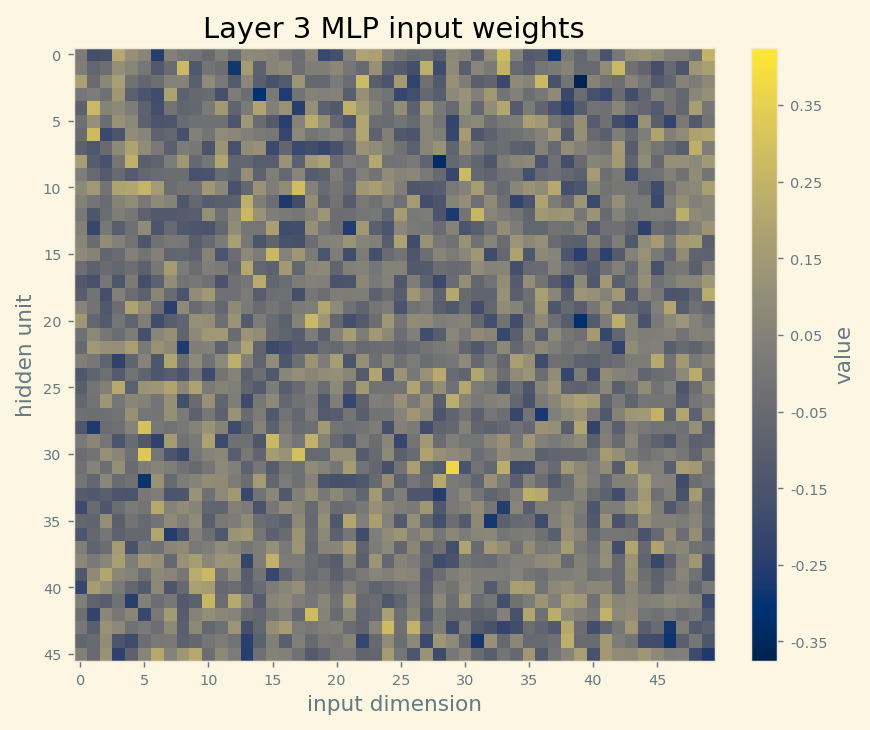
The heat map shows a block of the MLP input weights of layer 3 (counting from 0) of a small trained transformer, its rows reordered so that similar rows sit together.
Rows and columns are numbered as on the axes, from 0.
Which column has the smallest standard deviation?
20
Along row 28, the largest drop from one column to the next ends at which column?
40
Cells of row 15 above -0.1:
39
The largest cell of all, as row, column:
31, 29
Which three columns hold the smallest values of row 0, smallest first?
37, 6, 19
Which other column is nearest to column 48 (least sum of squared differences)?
23
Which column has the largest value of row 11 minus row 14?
26
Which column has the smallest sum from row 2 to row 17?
38
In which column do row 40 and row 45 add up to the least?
13
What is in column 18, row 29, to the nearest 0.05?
0.25
